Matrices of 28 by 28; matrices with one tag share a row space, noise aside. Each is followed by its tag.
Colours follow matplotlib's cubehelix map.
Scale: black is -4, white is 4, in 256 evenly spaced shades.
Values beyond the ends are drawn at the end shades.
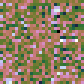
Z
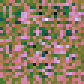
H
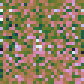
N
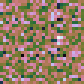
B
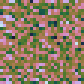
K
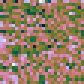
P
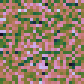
H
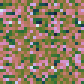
K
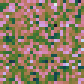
K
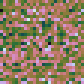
P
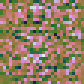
H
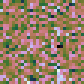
B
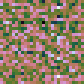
B
